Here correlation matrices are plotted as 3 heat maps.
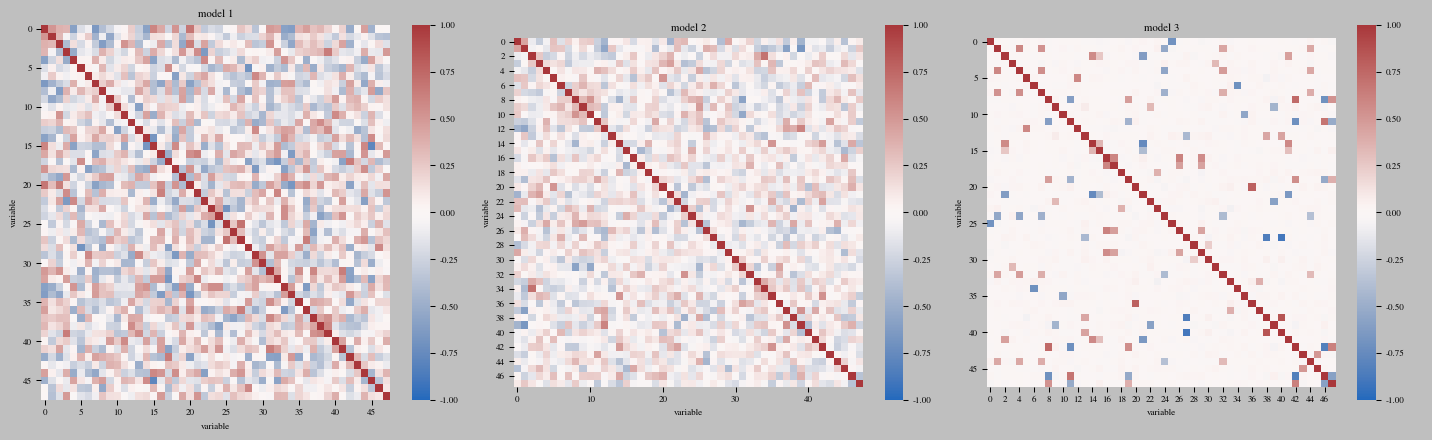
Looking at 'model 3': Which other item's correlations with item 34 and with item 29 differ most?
6
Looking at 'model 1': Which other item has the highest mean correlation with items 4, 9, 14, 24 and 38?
33
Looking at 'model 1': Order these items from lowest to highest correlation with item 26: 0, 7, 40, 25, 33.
7, 33, 40, 0, 25
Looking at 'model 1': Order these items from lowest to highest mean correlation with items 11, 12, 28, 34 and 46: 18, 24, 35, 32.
32, 18, 24, 35
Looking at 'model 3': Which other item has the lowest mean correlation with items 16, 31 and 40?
27
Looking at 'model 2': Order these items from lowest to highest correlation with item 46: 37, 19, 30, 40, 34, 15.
15, 40, 30, 34, 37, 19
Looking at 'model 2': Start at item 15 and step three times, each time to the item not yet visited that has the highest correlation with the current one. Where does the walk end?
10
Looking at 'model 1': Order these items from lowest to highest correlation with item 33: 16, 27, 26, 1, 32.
1, 27, 26, 16, 32
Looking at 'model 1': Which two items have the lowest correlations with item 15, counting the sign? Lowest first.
45, 14
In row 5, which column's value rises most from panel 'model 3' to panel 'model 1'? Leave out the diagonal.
17
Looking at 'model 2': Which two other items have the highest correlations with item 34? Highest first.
2, 33
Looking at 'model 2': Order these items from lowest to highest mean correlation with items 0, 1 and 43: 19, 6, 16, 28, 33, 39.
39, 33, 28, 19, 16, 6
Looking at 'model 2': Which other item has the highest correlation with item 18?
14
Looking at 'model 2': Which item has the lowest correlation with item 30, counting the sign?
6
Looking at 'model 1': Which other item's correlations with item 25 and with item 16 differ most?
21
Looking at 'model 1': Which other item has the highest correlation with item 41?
31
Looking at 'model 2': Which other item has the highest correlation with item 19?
11
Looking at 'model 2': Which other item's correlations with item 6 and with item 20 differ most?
40
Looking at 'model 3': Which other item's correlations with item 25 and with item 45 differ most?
0
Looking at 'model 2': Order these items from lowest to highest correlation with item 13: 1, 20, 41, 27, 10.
41, 20, 10, 27, 1
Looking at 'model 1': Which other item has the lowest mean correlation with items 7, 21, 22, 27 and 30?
12
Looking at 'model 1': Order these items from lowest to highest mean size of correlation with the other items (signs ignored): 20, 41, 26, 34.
26, 41, 34, 20
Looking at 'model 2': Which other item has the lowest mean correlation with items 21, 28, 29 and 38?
23
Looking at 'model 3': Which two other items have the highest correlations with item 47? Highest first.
42, 8
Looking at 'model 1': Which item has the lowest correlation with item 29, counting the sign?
18
